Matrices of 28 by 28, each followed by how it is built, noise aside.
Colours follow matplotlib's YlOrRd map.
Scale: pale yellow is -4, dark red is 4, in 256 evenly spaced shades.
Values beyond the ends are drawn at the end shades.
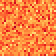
noise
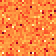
sparse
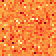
sparse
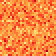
noise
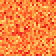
noise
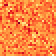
banded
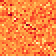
banded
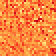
upper triangular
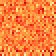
low rank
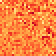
upper triangular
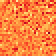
upper triangular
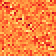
banded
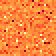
sparse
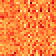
low rank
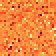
sparse
